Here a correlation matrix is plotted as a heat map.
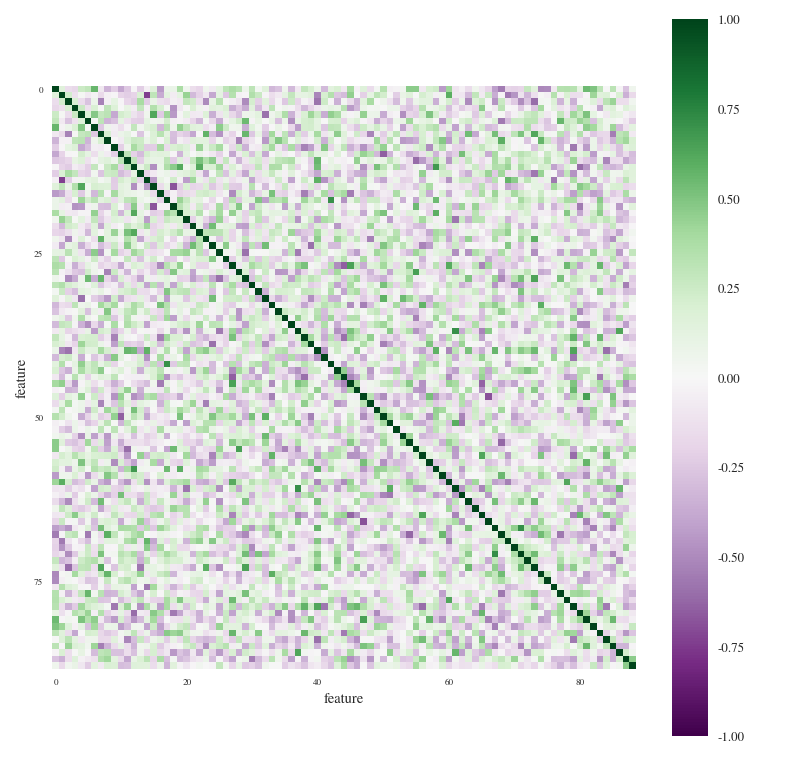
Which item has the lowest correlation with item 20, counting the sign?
61
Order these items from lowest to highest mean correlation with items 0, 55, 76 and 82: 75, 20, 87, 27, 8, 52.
75, 8, 87, 52, 27, 20
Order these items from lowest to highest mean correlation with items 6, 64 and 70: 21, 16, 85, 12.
16, 21, 85, 12
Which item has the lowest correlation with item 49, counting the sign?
80
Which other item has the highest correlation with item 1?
60
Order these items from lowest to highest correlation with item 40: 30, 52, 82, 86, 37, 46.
82, 30, 86, 37, 52, 46
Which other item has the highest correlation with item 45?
27
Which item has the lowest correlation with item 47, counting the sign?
66
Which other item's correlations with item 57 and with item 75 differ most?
81
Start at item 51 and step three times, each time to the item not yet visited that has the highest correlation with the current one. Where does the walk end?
86
